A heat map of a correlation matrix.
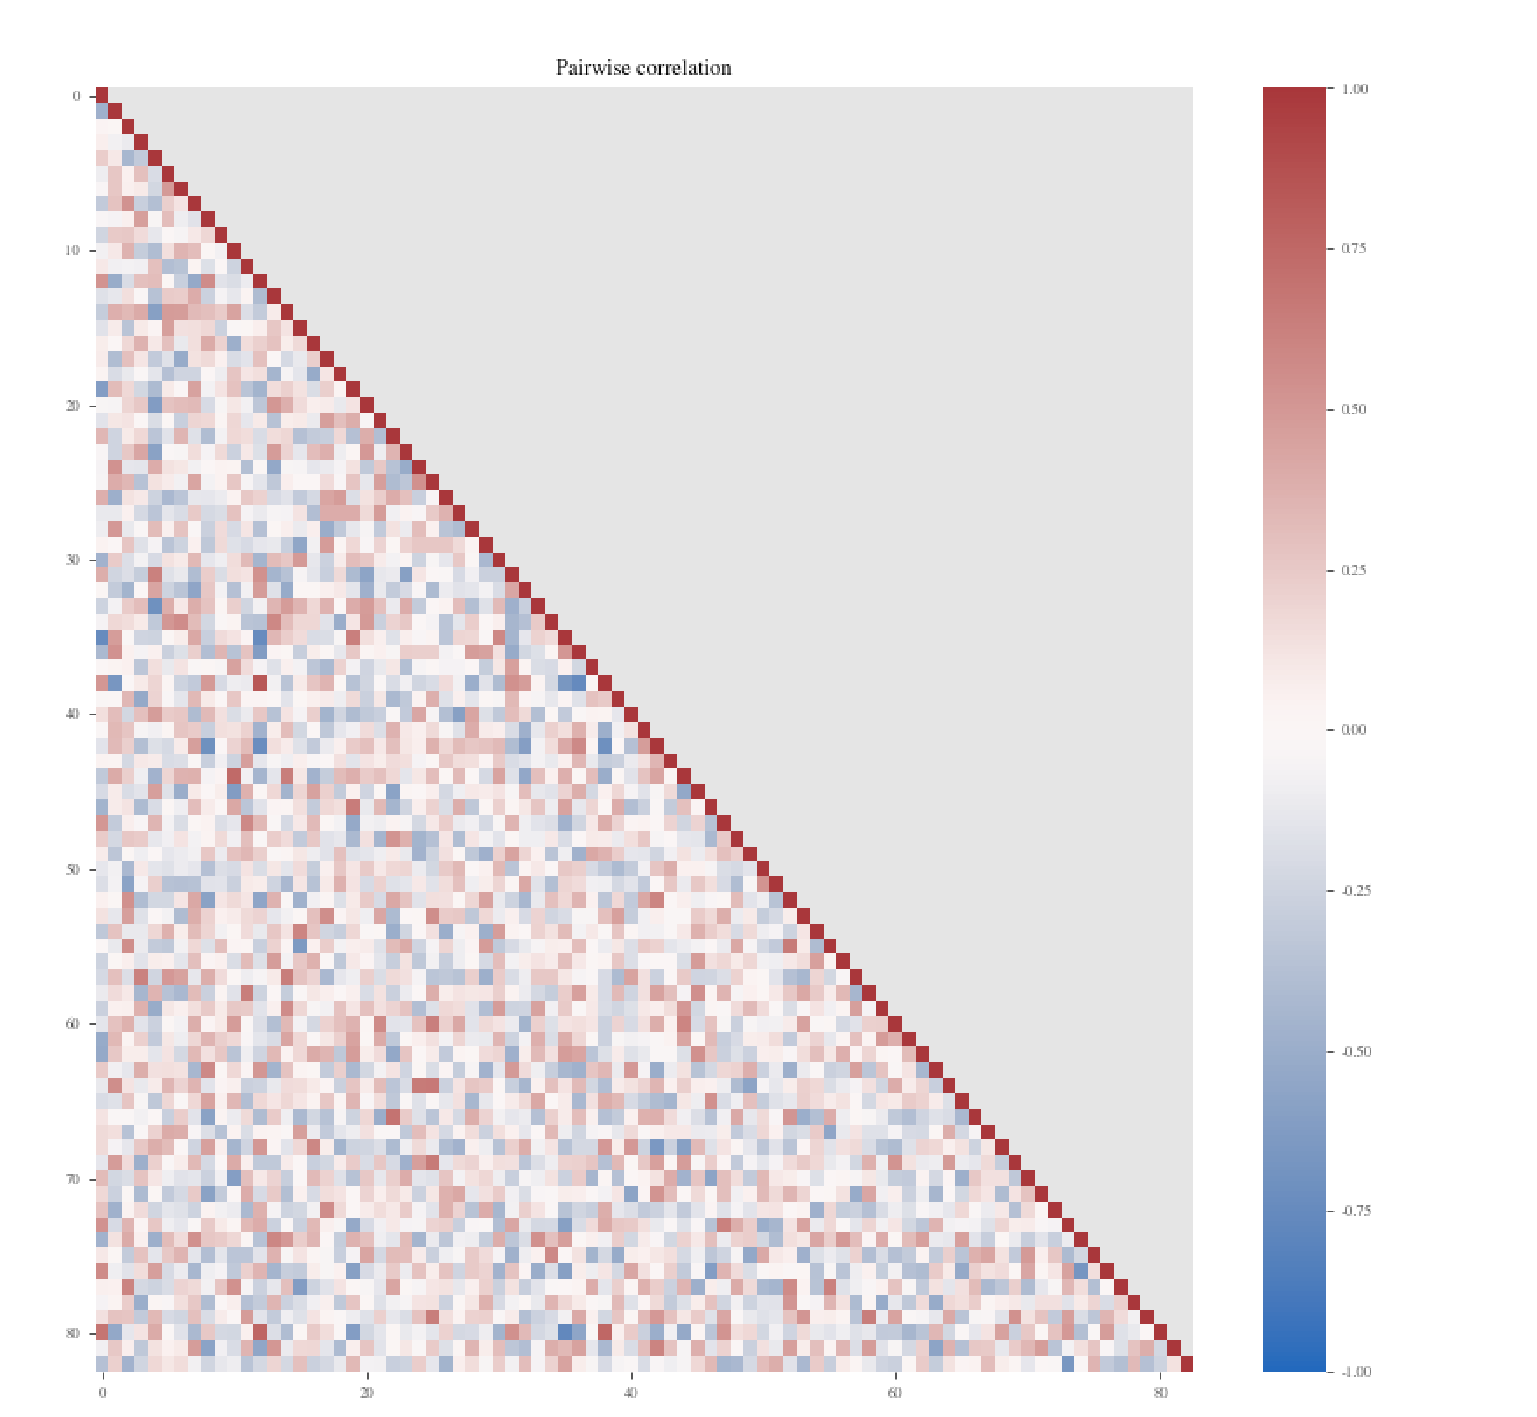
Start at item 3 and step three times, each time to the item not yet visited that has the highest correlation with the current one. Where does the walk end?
44
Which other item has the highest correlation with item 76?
0
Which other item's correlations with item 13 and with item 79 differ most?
25
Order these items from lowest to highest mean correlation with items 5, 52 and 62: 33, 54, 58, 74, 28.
58, 28, 54, 33, 74
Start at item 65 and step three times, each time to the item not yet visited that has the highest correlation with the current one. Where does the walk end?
35
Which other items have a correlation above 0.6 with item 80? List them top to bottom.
0, 12, 38
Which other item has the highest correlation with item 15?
54
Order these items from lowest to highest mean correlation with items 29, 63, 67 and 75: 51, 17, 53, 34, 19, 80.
53, 19, 17, 51, 80, 34
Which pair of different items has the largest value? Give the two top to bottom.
12, 38
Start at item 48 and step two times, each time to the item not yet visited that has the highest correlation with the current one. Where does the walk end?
66
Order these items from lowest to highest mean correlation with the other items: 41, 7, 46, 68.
68, 46, 41, 7
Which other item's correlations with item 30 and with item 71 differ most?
57
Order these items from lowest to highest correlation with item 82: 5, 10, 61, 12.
12, 10, 61, 5
